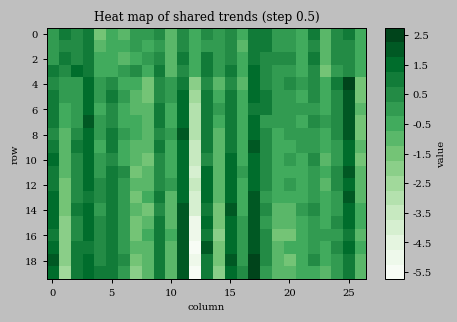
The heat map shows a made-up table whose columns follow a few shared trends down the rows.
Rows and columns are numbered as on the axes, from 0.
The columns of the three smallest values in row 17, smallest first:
12, 1, 14
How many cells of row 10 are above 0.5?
6
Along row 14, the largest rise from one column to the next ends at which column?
13
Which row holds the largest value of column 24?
4
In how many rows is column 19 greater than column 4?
5
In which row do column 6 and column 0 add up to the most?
18
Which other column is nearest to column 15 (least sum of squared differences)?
0
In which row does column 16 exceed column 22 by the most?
19
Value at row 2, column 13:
1
